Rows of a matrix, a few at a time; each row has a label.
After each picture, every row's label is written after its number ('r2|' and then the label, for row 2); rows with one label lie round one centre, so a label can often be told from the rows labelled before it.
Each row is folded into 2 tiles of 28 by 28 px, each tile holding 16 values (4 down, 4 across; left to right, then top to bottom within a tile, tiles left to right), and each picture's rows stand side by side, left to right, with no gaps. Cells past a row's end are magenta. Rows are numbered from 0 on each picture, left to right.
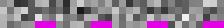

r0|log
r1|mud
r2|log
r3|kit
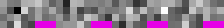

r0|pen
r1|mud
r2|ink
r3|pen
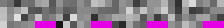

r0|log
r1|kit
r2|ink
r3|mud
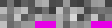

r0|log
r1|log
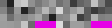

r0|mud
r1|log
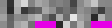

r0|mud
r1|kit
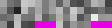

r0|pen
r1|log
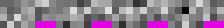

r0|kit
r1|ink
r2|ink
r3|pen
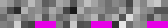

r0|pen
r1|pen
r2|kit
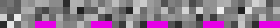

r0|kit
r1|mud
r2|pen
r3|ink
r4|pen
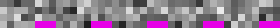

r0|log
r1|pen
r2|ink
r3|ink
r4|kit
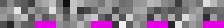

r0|ink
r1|mud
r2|kit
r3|kit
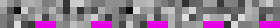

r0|pen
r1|mud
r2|pen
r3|log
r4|kit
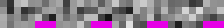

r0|mud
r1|mud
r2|pen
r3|ink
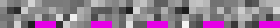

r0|pen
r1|kit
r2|pen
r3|pen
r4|ink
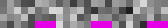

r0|ink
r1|log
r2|pen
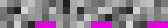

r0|pen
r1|mud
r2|pen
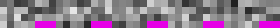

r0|log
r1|ink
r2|ink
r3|log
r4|mud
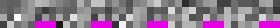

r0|kit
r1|kit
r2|kit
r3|log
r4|log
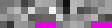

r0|ink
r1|mud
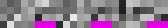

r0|kit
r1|kit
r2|mud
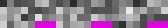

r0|log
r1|log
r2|ink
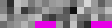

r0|mud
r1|pen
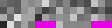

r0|kit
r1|log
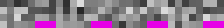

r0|log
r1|mud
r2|ink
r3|log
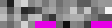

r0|mud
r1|ink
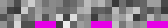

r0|pen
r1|kit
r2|log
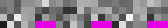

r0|kit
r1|pen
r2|kit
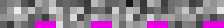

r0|ink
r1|log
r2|log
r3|ink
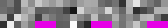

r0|kit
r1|pen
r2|mud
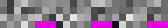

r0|mud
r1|kit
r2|kit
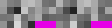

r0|pen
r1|pen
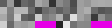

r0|log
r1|kit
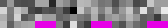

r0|log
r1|pen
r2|ink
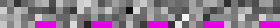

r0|log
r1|pen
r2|pen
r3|kit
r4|log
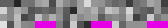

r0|log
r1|pen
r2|log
